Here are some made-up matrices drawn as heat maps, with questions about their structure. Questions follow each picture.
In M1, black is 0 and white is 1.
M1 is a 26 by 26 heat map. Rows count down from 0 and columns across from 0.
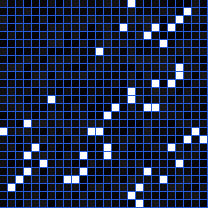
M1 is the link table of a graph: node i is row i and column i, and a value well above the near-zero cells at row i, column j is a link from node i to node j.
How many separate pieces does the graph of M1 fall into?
5
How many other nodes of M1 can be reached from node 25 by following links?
3
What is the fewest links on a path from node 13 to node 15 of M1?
3
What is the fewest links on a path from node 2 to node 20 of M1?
2
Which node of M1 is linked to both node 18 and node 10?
node 21
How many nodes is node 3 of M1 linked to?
3
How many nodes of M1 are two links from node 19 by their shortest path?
4
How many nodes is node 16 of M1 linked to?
4
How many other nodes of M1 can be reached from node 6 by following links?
5
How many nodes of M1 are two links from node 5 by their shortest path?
1
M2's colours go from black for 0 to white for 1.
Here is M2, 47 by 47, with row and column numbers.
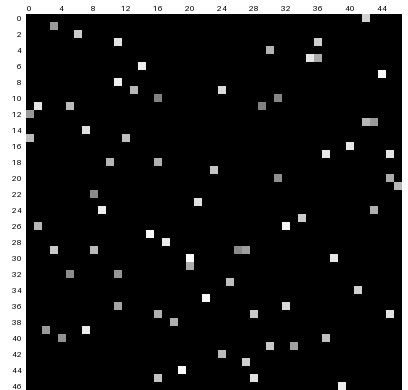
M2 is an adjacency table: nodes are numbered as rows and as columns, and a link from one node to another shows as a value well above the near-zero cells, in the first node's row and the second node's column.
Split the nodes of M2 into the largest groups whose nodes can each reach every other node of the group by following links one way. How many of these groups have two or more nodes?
5
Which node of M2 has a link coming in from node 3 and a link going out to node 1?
node 11
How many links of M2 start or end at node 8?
3
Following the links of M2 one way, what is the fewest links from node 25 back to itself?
4
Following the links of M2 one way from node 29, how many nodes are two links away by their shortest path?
5
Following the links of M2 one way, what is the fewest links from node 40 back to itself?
3
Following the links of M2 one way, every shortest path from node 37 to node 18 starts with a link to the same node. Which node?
node 16
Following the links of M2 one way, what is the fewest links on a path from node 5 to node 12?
6
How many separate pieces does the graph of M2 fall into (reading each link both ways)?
3
